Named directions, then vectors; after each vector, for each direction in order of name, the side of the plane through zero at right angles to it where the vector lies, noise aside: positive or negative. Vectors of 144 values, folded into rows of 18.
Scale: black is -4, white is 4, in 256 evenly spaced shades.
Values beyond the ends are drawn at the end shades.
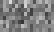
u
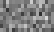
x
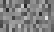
negative, positive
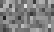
positive, positive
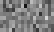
negative, positive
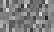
positive, negative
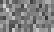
positive, negative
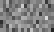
negative, positive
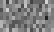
positive, negative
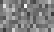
positive, negative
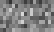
negative, negative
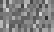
positive, negative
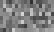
negative, negative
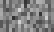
negative, positive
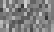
positive, negative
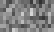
negative, negative
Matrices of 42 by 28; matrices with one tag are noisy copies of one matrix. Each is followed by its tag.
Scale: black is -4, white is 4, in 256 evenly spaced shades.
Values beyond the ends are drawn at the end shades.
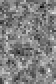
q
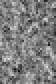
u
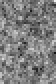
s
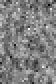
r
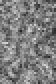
u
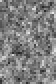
q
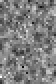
q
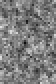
s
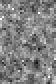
r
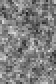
s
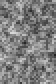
s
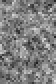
r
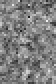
r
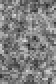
r
